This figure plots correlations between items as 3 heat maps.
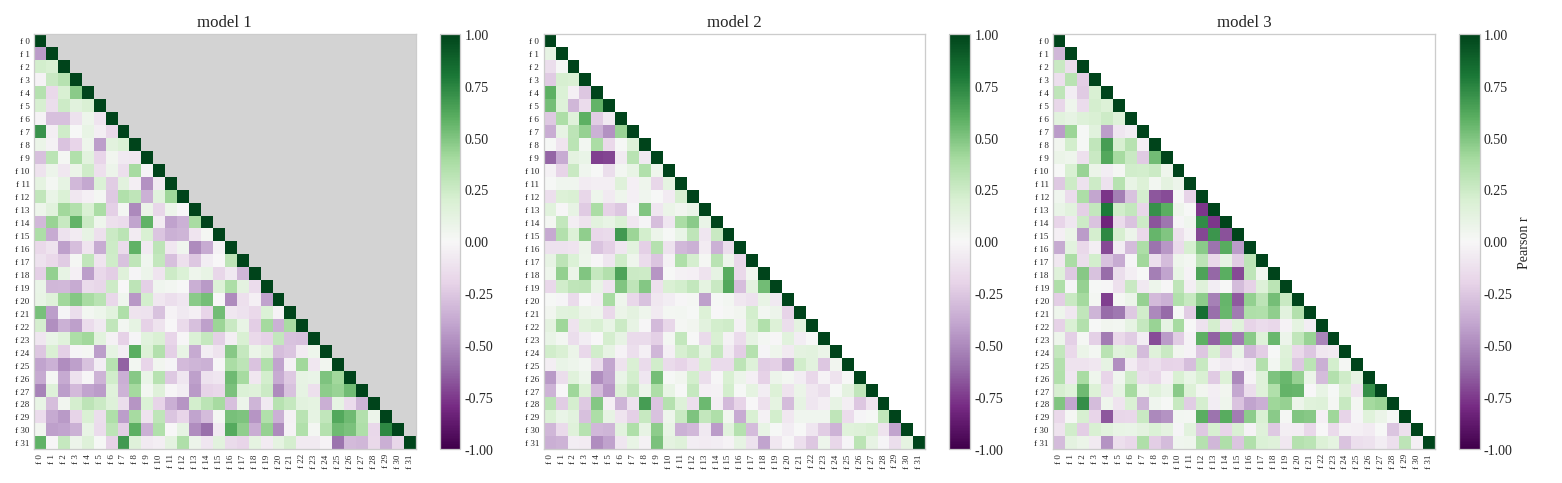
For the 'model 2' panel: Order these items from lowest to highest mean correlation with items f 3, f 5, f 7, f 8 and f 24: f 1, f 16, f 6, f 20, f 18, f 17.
f 16, f 20, f 17, f 1, f 6, f 18
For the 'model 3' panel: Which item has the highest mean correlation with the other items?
f 27
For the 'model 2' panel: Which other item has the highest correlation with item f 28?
f 8
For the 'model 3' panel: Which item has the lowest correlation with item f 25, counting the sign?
f 5
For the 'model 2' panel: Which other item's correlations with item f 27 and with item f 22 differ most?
f 9
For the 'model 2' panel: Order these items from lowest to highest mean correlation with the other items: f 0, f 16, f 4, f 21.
f 16, f 0, f 4, f 21
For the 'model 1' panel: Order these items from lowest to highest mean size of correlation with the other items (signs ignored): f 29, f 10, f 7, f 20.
f 10, f 7, f 20, f 29
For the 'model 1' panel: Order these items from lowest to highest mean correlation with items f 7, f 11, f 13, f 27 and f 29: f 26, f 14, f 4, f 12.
f 14, f 4, f 26, f 12
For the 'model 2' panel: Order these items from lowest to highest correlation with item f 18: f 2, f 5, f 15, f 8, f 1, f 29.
f 29, f 2, f 8, f 5, f 1, f 15
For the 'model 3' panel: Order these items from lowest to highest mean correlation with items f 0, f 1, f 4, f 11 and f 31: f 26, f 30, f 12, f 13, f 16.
f 12, f 16, f 26, f 30, f 13
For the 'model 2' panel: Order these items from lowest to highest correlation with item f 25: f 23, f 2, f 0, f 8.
f 23, f 8, f 0, f 2
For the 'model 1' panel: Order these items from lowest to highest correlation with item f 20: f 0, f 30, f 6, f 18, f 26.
f 30, f 26, f 6, f 18, f 0
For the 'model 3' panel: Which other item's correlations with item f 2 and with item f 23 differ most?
f 22
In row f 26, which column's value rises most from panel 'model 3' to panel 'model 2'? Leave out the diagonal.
f 15
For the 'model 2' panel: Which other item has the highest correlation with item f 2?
f 27
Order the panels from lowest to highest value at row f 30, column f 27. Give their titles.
model 3, model 2, model 1
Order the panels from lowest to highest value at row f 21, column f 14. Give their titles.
model 1, model 2, model 3
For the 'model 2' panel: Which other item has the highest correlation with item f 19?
f 15
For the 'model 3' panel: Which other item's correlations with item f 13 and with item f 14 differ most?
f 4
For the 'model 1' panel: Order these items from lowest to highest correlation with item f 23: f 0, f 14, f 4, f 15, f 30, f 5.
f 15, f 0, f 30, f 5, f 14, f 4
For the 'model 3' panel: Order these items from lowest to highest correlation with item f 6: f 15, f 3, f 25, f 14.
f 14, f 25, f 15, f 3
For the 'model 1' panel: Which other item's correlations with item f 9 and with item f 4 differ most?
f 0
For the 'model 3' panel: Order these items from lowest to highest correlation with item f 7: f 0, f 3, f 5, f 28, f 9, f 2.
f 0, f 28, f 9, f 5, f 2, f 3
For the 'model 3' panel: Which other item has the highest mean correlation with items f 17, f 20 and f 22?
f 7
